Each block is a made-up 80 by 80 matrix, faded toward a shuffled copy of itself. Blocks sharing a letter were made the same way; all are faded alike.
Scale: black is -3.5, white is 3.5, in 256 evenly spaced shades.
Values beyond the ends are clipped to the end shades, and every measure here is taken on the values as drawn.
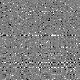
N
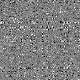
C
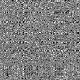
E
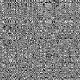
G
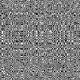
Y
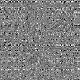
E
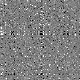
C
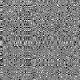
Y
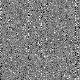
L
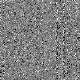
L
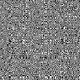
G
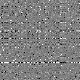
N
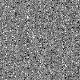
L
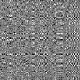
Y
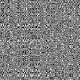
G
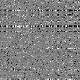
N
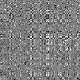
Y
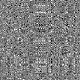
G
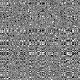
Y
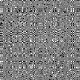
Y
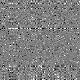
N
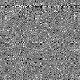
E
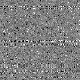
E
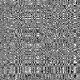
Y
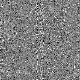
L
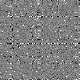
N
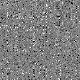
C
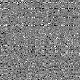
E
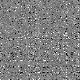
C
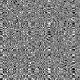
Y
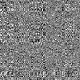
G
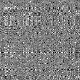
E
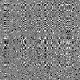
Y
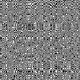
Y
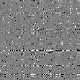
N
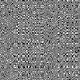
Y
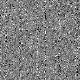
L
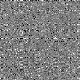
E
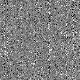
L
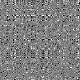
N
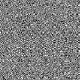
G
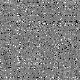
C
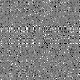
N
